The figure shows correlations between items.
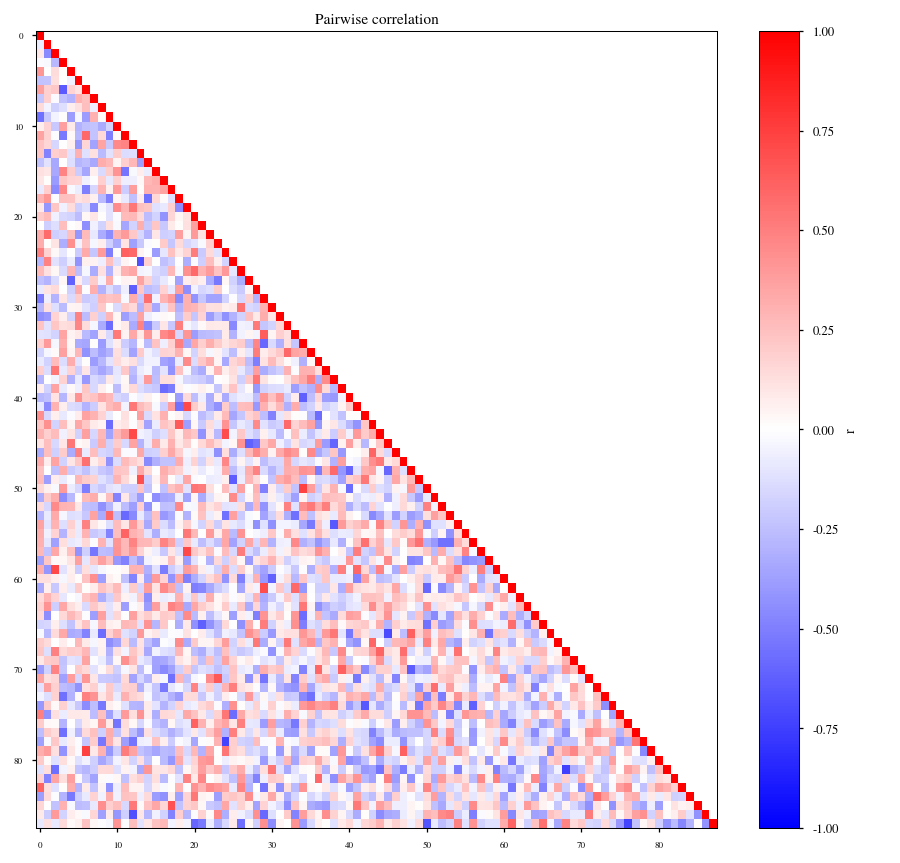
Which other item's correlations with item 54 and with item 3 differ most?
6
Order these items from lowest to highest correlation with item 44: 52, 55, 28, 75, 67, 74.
74, 28, 52, 67, 75, 55
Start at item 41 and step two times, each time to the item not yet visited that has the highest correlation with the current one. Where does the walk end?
57
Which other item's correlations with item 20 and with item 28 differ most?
12
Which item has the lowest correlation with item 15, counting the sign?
11
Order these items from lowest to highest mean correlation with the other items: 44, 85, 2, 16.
16, 85, 2, 44
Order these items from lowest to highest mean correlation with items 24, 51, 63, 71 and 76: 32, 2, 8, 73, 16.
16, 32, 73, 2, 8
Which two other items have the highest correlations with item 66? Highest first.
48, 38
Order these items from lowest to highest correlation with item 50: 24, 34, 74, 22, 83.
22, 24, 74, 83, 34
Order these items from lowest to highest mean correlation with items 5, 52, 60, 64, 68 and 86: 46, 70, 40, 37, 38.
38, 46, 40, 70, 37
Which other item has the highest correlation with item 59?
2
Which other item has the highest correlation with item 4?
45
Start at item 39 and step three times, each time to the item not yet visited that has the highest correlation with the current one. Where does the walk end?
82
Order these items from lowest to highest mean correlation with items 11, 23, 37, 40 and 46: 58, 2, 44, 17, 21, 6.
21, 17, 58, 44, 2, 6
